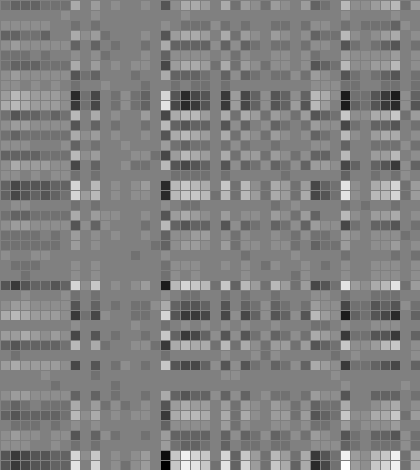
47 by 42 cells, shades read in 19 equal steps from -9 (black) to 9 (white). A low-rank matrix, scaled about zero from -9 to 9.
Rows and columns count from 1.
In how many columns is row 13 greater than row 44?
5
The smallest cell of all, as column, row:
17, 47
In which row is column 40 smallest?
10
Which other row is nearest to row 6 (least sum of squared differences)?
43
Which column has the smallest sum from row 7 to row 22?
32
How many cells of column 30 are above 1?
1
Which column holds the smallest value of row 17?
40
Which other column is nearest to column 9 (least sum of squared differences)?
14
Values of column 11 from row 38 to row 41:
0 0 0 -1
